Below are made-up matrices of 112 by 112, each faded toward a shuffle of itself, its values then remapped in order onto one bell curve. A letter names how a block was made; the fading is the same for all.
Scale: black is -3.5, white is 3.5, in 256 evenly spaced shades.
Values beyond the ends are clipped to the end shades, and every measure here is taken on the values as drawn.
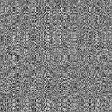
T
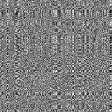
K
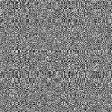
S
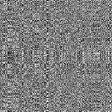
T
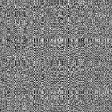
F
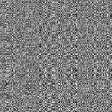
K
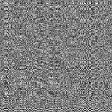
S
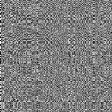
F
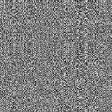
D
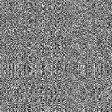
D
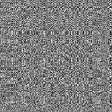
T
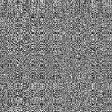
T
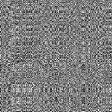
T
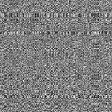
S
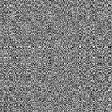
S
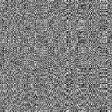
T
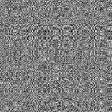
S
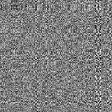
D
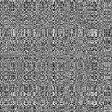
K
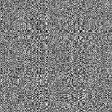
D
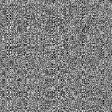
D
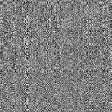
D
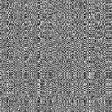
F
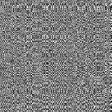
F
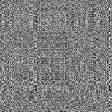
T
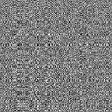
S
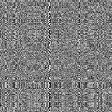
K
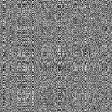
K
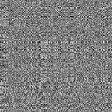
S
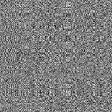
S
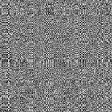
F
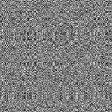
T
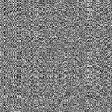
T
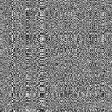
K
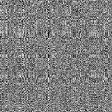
D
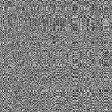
K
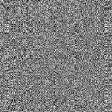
D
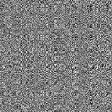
D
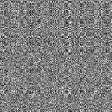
S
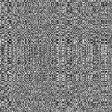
K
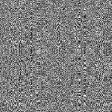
D
